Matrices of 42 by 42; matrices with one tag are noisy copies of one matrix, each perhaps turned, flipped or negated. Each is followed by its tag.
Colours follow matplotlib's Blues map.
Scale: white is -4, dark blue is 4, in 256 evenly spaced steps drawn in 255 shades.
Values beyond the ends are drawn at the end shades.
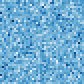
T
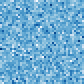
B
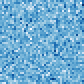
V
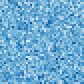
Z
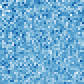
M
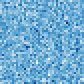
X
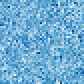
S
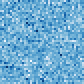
T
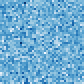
S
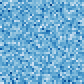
B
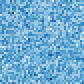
Z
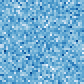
Z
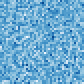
X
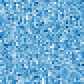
X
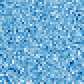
V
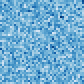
X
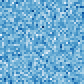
B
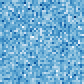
T
